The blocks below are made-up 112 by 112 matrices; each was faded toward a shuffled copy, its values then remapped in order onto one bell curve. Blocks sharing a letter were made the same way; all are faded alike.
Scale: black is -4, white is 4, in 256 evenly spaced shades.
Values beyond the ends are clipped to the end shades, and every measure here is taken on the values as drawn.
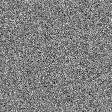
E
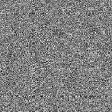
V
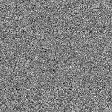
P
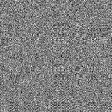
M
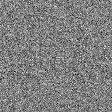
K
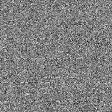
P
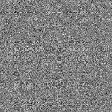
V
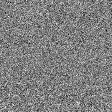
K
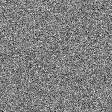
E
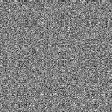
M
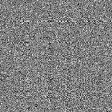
V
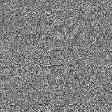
V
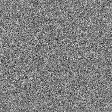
K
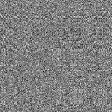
M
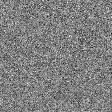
K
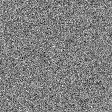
E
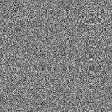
M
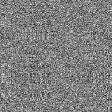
M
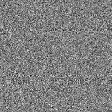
P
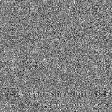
V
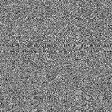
V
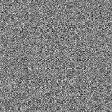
V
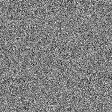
K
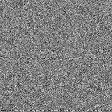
P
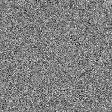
P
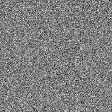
P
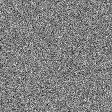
E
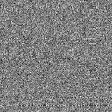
P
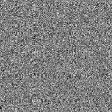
V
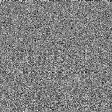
P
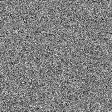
K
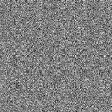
M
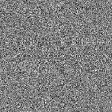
V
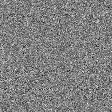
K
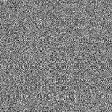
M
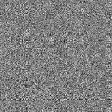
V
